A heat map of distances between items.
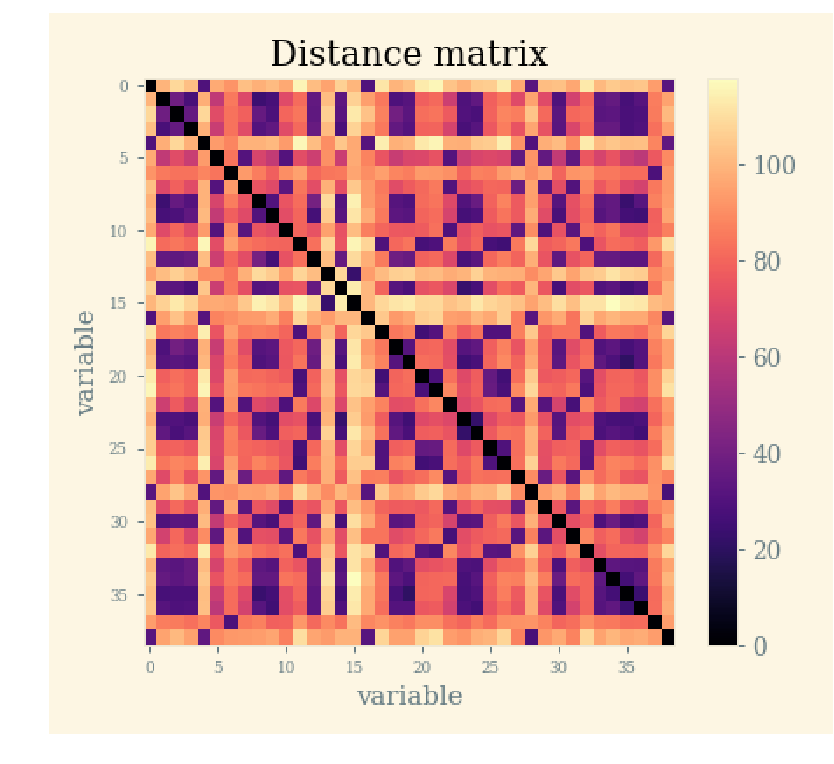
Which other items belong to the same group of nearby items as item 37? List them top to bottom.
6
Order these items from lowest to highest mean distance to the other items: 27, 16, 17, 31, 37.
31, 27, 17, 37, 16
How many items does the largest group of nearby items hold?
16
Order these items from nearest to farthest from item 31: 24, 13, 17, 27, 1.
27, 1, 24, 17, 13
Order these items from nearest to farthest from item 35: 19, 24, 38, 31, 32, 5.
19, 24, 5, 31, 32, 38
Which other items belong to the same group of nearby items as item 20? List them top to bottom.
11, 17, 21, 25, 26, 32
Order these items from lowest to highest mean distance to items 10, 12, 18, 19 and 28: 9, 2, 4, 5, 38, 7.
9, 2, 5, 7, 38, 4
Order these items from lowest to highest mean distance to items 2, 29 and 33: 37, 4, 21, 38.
21, 37, 38, 4
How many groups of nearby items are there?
6
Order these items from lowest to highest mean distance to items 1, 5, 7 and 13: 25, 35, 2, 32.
35, 2, 25, 32
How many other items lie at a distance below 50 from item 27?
6
